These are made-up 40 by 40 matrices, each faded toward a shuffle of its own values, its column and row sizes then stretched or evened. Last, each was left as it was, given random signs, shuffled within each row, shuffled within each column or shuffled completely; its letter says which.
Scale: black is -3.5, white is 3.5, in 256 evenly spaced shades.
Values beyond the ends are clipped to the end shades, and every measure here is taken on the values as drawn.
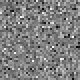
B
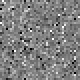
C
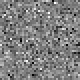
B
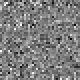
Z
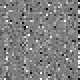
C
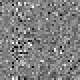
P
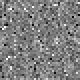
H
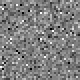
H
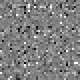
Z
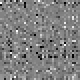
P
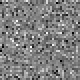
Z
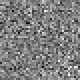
B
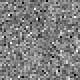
H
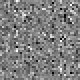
C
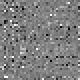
P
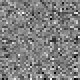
P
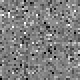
C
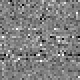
B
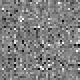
P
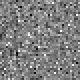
H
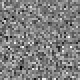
B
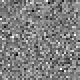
B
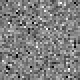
H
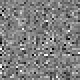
P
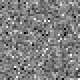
H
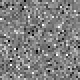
H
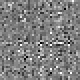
P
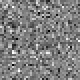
P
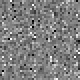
C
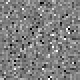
H
